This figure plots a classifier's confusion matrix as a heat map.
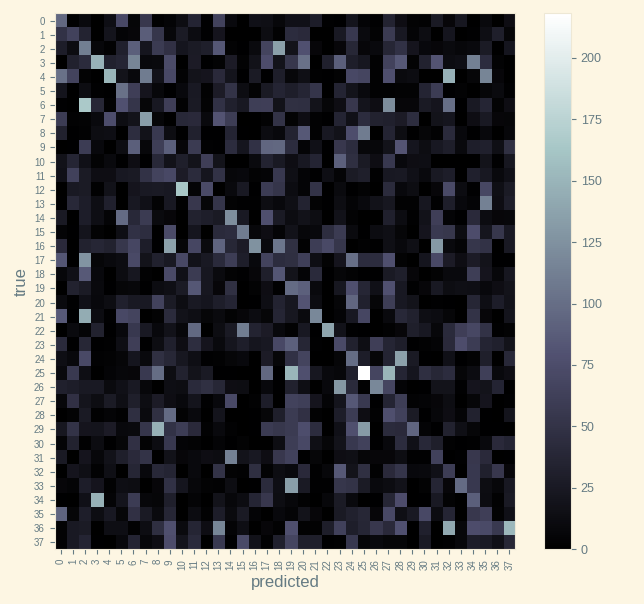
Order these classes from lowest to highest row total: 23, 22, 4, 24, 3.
24, 22, 23, 4, 3
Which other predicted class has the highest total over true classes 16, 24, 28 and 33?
9
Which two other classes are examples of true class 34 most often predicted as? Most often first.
3, 28
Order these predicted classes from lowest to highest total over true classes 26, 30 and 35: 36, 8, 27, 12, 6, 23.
8, 12, 36, 6, 27, 23
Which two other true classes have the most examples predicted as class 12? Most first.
10, 26
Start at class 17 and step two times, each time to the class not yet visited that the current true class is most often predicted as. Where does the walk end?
18
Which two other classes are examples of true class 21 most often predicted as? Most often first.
2, 0
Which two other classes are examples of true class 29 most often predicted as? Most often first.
8, 25
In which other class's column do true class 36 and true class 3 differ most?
37
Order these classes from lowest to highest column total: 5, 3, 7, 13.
3, 5, 7, 13
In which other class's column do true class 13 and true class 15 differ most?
35
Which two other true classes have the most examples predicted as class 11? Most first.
22, 19
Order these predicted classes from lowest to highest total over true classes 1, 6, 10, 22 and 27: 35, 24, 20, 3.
3, 35, 20, 24
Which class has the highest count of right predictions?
25
